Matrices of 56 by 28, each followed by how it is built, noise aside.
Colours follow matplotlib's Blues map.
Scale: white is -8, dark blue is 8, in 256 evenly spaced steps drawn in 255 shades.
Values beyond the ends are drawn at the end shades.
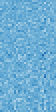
low rank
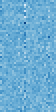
uneven columns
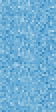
repeating rows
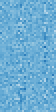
uneven columns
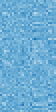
low rank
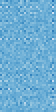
low rank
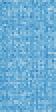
blocks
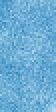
smooth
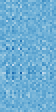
low rank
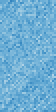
Hankel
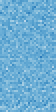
repeating columns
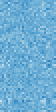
low rank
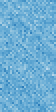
Toeplitz
